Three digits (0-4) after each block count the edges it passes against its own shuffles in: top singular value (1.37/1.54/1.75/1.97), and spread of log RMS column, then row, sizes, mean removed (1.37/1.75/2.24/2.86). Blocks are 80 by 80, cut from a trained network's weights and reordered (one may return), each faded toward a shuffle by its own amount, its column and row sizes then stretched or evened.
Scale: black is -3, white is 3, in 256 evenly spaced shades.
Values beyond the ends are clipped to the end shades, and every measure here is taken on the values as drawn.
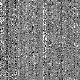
2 4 0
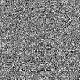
3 0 1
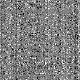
2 0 3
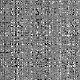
3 4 4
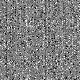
1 0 1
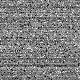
3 0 0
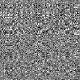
4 2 3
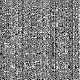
3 0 3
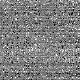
3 3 0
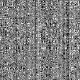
3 2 3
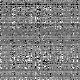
4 4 3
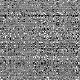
3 3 2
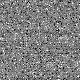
0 0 0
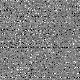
0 1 3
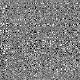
0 3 4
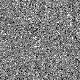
0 0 1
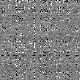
1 3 3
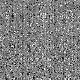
1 1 1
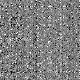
1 2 2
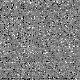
0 1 2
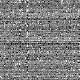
4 3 1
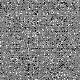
1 2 0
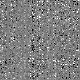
0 4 2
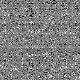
1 2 1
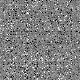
0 2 1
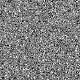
1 0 2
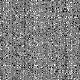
2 2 3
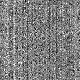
3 1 0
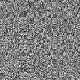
4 1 0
